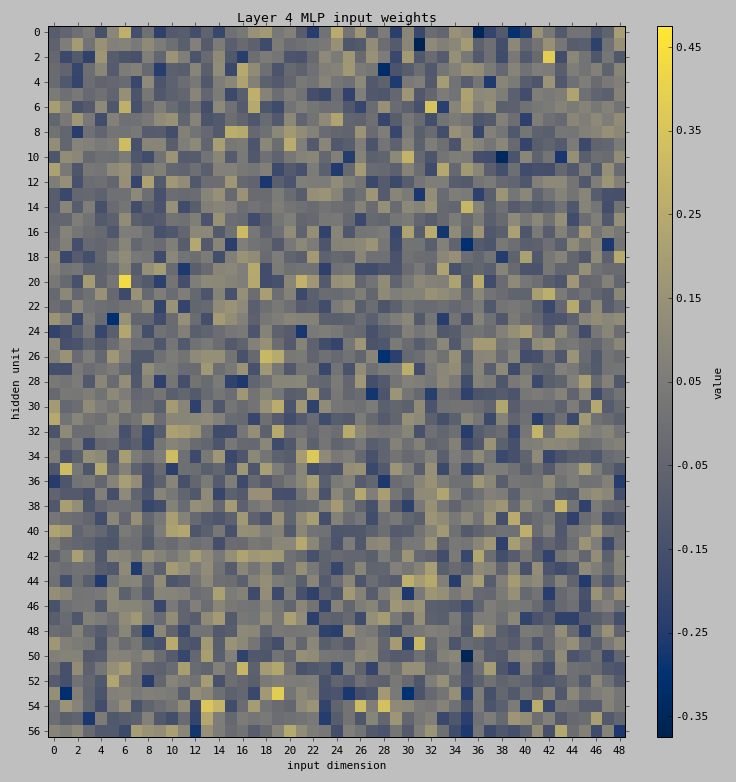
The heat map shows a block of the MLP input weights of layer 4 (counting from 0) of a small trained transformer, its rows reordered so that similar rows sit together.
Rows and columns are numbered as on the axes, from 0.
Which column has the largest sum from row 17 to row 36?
6
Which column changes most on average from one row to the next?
1
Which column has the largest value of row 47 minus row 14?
7
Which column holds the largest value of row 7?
24
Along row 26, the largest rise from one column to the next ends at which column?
18
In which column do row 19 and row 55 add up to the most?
17
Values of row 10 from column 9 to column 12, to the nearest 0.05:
0 0.15 -0.1 -0.1
